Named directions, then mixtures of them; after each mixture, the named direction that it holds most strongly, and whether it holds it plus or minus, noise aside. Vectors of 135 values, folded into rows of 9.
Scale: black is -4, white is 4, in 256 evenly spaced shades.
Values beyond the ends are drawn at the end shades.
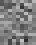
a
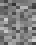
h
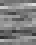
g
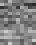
g, minus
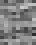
g, plus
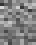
a, plus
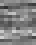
g, minus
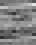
g, plus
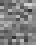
a, plus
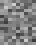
h, minus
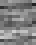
g, minus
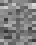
h, minus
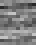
g, minus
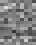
a, minus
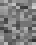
h, minus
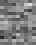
g, plus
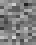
a, minus
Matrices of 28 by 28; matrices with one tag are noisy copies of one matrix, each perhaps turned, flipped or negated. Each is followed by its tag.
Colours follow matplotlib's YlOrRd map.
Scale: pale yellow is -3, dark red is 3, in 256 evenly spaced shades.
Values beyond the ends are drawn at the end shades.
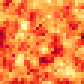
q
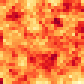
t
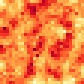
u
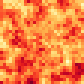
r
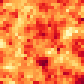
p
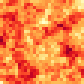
p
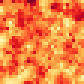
r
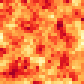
q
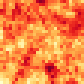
p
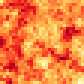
p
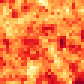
p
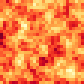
q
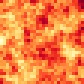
p
